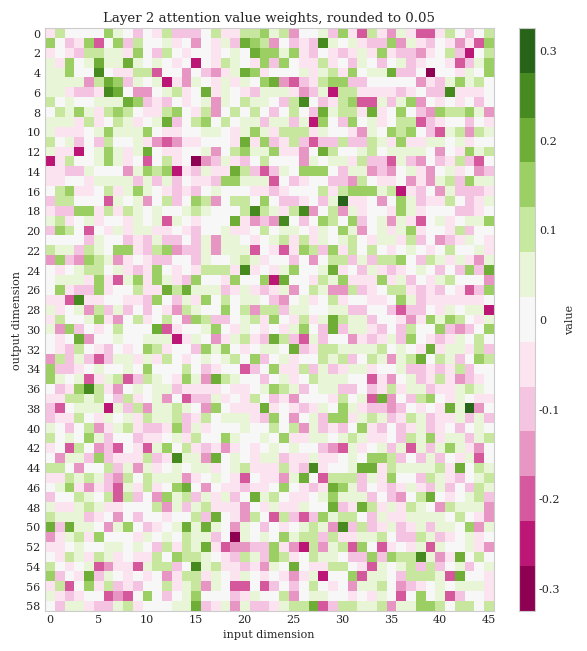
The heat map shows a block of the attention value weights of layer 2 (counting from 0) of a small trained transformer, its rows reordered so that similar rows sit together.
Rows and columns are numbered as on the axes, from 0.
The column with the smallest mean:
38
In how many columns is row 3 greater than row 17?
21
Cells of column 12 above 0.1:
6
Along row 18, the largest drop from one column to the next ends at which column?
27
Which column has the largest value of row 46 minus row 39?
14
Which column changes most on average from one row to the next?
12
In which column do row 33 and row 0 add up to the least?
35
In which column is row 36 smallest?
7
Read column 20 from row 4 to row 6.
0.2 0.05 -0.05
